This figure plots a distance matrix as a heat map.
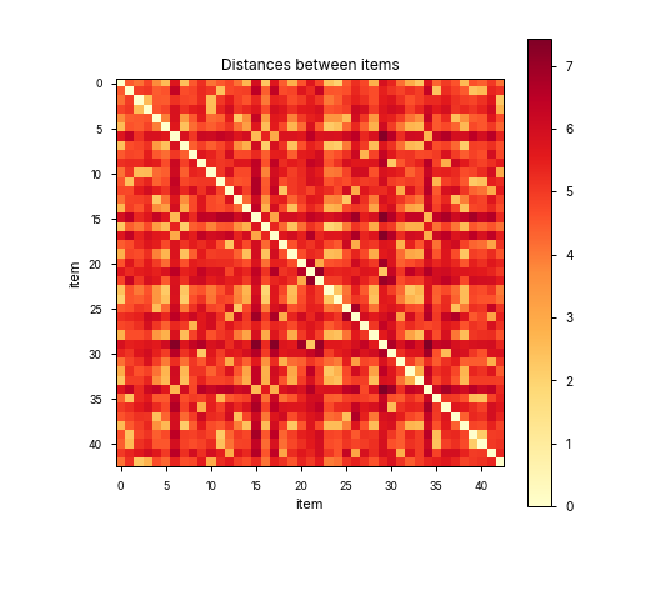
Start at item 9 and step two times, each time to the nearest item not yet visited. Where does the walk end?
36
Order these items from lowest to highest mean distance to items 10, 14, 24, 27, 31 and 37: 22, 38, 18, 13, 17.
38, 13, 18, 22, 17
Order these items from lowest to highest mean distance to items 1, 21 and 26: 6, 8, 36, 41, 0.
41, 0, 8, 36, 6
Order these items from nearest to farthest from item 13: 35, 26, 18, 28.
28, 35, 18, 26
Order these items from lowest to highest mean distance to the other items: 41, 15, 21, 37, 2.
2, 37, 41, 21, 15
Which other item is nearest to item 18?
12
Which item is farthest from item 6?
29
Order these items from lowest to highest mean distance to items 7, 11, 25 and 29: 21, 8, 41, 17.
21, 8, 41, 17
